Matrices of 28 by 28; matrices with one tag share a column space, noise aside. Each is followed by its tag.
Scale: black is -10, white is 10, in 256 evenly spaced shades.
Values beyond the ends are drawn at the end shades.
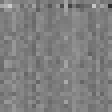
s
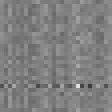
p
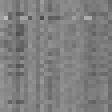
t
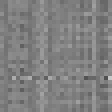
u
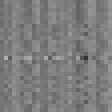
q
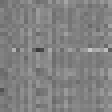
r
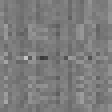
q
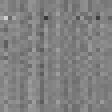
t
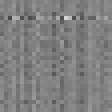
t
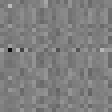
r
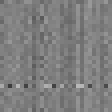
p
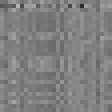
s
